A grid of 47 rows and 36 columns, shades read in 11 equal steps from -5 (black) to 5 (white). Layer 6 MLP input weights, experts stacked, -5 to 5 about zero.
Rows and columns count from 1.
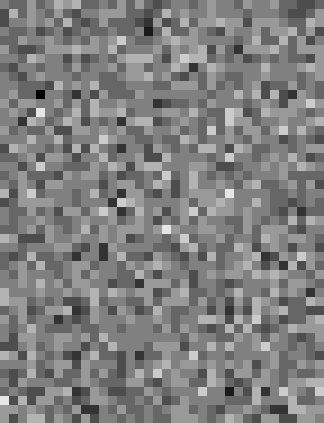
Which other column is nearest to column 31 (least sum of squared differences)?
6
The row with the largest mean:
13
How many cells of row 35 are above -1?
19
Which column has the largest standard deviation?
26
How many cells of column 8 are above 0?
12
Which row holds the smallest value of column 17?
4
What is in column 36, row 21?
-2
